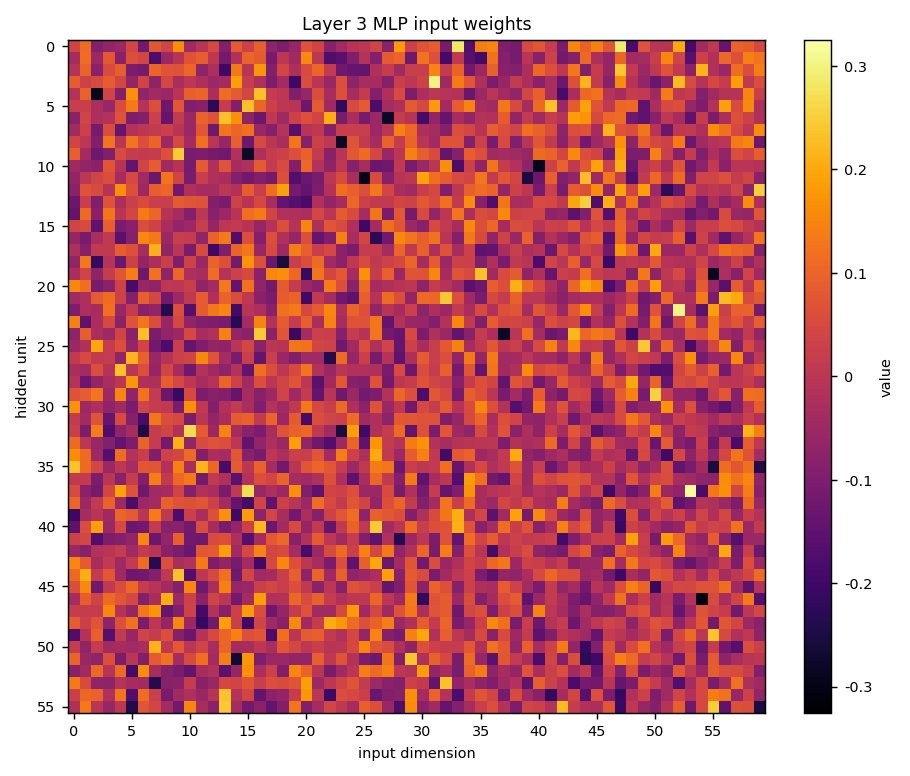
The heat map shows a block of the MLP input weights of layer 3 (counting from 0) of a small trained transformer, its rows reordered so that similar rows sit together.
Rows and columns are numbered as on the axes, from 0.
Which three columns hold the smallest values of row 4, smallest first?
2, 42, 34
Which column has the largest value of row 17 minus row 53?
7
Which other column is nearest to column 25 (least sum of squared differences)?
39
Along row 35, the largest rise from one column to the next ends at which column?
56
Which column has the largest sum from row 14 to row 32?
50
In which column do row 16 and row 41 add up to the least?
26
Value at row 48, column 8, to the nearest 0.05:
-0.05
